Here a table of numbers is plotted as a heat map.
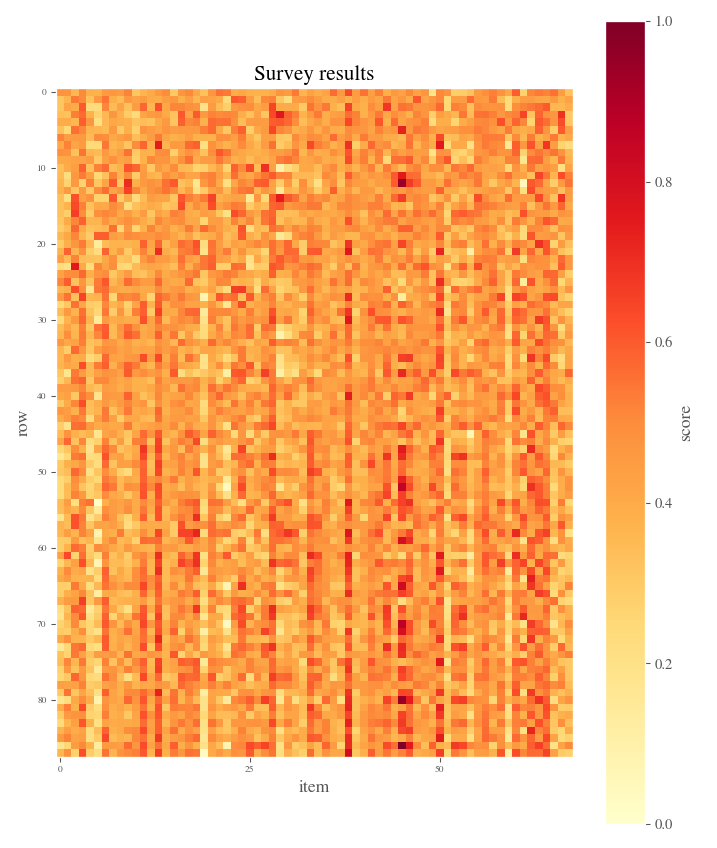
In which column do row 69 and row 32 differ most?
61
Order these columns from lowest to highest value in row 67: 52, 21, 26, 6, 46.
26, 46, 52, 21, 6
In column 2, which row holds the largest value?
23
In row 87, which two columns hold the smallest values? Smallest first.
19, 59
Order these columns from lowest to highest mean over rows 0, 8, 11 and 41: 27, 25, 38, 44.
25, 27, 44, 38
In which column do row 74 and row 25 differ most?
45
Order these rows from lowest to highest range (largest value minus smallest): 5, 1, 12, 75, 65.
1, 5, 75, 65, 12
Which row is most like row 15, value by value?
57
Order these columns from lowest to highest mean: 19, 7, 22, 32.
19, 22, 32, 7
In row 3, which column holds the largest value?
29
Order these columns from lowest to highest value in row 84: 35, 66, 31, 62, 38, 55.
66, 31, 55, 35, 38, 62
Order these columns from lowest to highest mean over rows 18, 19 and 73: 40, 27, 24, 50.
40, 27, 50, 24
